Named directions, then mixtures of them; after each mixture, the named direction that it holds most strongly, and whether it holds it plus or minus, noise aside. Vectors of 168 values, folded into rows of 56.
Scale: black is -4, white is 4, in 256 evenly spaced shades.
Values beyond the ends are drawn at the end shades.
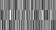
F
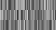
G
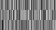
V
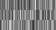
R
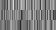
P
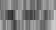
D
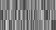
F, plus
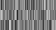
G, plus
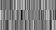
G, plus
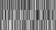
R, plus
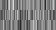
P, plus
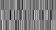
F, minus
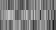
D, minus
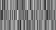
G, minus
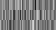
R, minus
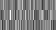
F, plus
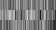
D, minus
